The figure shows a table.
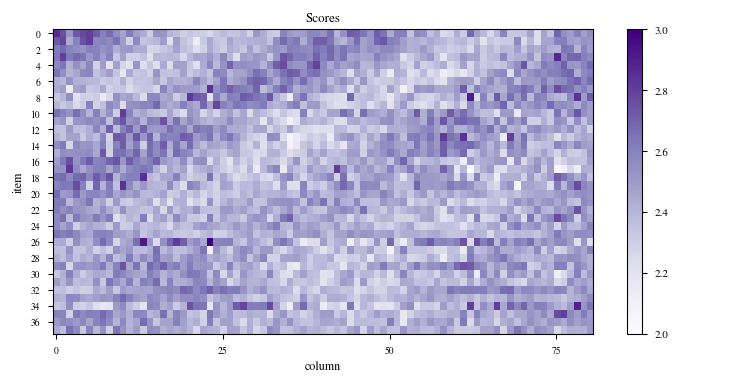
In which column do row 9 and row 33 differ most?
10
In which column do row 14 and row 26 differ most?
13
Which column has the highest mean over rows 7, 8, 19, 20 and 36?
78
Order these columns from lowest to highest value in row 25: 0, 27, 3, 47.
27, 47, 3, 0
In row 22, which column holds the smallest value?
58
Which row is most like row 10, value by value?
19
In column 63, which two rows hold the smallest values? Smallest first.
30, 8
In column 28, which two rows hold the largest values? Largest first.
34, 8
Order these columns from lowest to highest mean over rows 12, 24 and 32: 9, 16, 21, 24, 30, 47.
47, 9, 30, 16, 24, 21
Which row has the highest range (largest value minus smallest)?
26
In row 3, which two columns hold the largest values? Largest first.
75, 1
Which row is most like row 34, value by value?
8
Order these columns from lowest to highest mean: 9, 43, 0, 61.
43, 61, 9, 0
